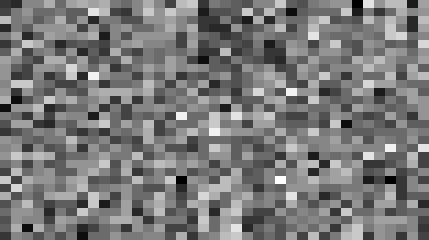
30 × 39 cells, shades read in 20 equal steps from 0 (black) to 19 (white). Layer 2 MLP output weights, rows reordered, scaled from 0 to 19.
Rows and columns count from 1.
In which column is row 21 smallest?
30
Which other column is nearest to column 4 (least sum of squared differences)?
28
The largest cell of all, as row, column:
23, 26
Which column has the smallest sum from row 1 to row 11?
19
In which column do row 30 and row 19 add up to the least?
8
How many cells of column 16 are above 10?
10
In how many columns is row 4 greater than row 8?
18
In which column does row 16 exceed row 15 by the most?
9
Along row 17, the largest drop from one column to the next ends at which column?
15
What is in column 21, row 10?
11
